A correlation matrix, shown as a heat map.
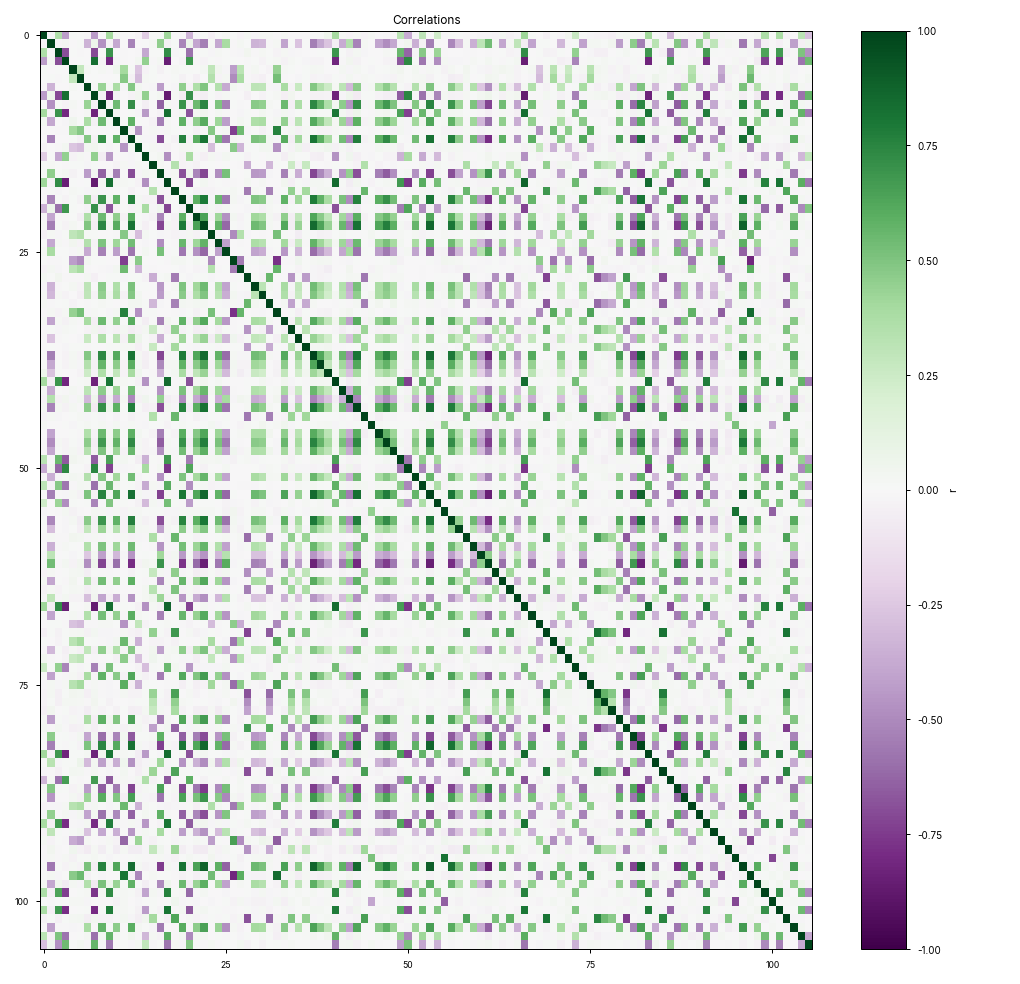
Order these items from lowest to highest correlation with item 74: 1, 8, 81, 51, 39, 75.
81, 1, 75, 39, 51, 8
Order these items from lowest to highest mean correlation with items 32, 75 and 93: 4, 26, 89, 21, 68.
26, 68, 21, 4, 89
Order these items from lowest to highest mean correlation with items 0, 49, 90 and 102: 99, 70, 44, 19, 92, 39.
19, 39, 70, 92, 44, 99
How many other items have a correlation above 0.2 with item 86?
6
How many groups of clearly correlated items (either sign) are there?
5
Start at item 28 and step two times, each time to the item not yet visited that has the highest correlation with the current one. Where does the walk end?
31
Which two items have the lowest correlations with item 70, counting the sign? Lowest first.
26, 93
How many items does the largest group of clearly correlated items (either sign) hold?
47
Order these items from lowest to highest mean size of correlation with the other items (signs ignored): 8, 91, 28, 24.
28, 91, 24, 8
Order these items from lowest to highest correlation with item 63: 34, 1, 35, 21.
1, 34, 35, 21
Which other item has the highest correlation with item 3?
7
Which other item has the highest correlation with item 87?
61
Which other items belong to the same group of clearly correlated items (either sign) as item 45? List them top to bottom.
55, 95, 100
